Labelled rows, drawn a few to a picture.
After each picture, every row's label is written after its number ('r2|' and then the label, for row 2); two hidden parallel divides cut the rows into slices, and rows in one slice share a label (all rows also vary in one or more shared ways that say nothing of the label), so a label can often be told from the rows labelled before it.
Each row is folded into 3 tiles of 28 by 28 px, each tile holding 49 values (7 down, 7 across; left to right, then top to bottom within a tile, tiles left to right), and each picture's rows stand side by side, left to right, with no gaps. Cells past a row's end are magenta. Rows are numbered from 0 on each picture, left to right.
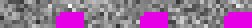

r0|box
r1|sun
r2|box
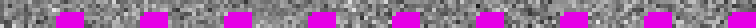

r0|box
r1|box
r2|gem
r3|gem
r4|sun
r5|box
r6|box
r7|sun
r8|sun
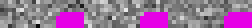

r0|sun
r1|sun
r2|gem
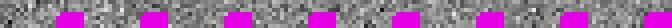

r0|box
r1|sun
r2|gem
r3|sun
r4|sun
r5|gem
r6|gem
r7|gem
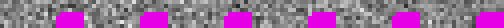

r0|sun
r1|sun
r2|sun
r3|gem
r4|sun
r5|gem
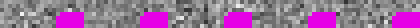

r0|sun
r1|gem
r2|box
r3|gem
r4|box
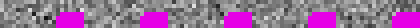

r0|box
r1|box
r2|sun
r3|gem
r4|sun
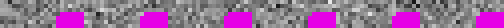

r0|box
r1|sun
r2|gem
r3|box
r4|sun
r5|box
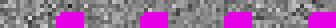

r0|sun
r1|gem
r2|gem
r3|sun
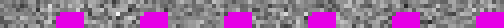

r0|box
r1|sun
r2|gem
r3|sun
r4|sun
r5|box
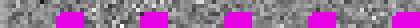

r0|gem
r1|box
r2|gem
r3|gem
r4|gem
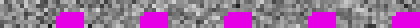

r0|gem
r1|box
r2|sun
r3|gem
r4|sun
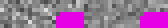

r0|box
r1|gem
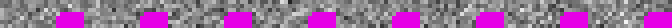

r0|box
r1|gem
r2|sun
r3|box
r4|gem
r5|box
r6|sun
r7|sun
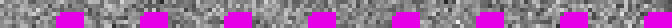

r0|sun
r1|sun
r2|box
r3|gem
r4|gem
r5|sun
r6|box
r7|sun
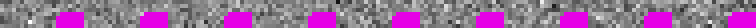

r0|box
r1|gem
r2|box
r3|gem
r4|box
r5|sun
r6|sun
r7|box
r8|sun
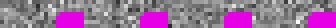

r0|box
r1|sun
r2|gem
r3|sun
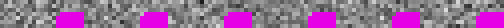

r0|sun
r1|box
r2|sun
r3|gem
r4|sun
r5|sun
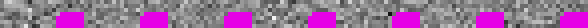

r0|sun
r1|gem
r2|gem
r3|box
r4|gem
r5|gem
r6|gem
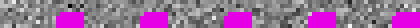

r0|sun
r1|gem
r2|sun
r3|sun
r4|box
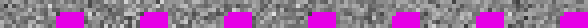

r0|gem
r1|box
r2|gem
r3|gem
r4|gem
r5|gem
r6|gem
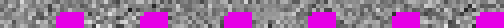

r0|sun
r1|sun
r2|gem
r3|gem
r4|gem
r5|sun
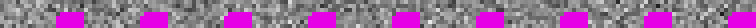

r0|sun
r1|box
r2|box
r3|sun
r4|gem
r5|sun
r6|gem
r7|sun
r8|sun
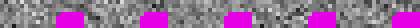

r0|sun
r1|sun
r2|gem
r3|sun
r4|sun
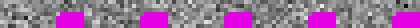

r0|sun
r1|box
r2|sun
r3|box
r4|sun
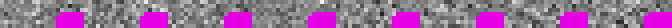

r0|sun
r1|box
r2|sun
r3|gem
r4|gem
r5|sun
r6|sun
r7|sun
